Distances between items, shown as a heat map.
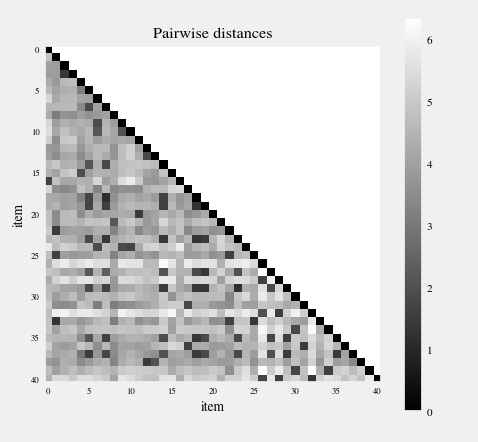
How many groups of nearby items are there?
12
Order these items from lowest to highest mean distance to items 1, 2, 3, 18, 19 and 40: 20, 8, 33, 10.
8, 33, 20, 10
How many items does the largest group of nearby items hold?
10
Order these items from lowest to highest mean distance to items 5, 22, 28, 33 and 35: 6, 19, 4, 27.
19, 27, 4, 6
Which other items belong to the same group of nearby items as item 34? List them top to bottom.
30, 39
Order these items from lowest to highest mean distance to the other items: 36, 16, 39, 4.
4, 36, 16, 39
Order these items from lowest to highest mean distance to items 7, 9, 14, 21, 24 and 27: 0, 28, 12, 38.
38, 12, 0, 28
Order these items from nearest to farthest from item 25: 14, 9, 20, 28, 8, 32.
8, 20, 9, 14, 28, 32
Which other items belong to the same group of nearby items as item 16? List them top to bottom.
0
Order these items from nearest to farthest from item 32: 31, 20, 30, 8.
8, 31, 20, 30
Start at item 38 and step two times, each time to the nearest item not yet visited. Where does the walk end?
13
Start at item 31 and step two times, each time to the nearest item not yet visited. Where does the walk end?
17
